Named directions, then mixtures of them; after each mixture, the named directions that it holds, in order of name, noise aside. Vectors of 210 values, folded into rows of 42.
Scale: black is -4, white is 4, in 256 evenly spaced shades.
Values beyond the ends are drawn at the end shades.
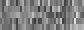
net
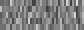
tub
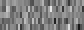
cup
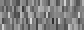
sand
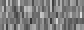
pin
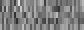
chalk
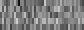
chalk.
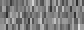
cup, tub.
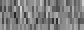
chalk, sand.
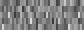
sand.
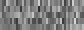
net.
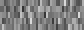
sand.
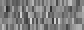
cup, sand.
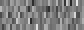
sand, tub.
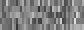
net.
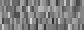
sand.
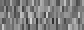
sand.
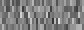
cup, sand.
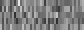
chalk.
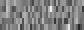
cup.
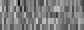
chalk.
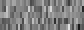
cup.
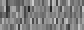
cup, pin.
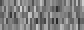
chalk, tub.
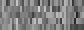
net.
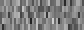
sand.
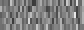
tub.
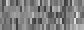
net.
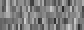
cup, net.
